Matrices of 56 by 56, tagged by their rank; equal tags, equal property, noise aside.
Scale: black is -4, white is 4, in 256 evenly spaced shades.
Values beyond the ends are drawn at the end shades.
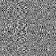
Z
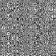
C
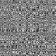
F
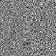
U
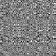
C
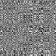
F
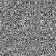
U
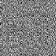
U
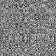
U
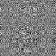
Z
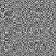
Z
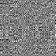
U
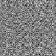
U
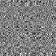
U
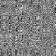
C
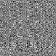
Z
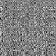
U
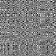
F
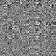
Z
